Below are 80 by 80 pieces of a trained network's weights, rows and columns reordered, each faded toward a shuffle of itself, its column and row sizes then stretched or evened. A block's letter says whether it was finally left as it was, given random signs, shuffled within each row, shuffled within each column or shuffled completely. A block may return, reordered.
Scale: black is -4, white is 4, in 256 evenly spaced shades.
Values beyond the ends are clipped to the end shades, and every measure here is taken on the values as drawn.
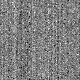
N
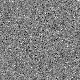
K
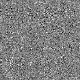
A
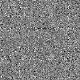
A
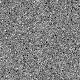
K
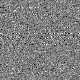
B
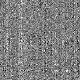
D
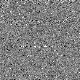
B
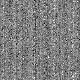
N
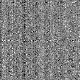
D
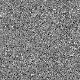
B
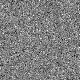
K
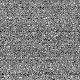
B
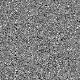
N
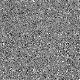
A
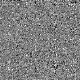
A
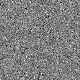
K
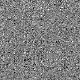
A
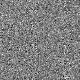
N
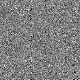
A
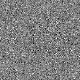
A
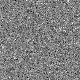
K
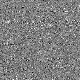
B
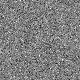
K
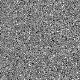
N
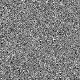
N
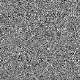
D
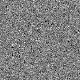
N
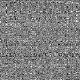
D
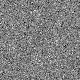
K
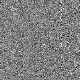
N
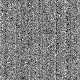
N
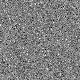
K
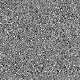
B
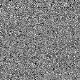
A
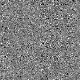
A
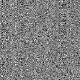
D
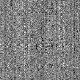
D
